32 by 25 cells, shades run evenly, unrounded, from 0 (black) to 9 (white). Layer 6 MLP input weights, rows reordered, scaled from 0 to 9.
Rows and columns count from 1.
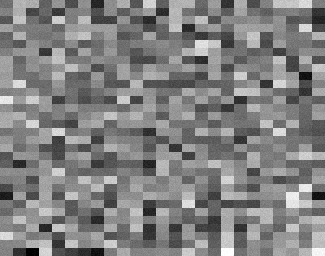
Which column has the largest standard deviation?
25
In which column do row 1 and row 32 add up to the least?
8
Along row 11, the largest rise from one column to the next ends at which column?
22
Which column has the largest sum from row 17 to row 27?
4
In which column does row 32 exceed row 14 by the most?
18
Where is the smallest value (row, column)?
32, 3
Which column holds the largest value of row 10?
19
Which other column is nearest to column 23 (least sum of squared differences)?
11
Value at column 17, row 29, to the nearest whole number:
2
